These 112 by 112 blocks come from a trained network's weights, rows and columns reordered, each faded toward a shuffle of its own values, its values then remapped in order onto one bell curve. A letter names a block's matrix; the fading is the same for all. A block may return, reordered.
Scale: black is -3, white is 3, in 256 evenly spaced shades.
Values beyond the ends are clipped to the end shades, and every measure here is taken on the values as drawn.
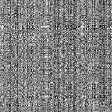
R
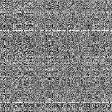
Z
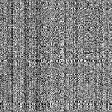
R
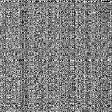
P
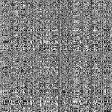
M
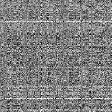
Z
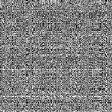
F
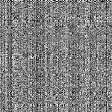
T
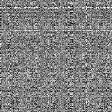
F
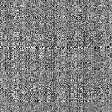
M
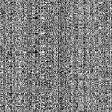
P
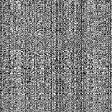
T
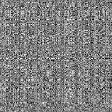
M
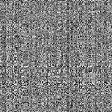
M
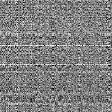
Z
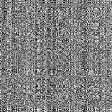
M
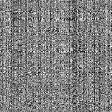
T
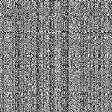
T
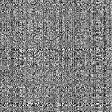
P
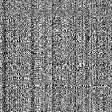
T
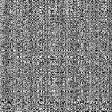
M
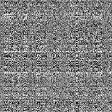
F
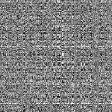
F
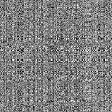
M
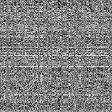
Z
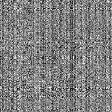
T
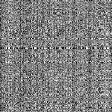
P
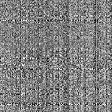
T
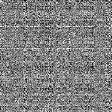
F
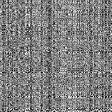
R
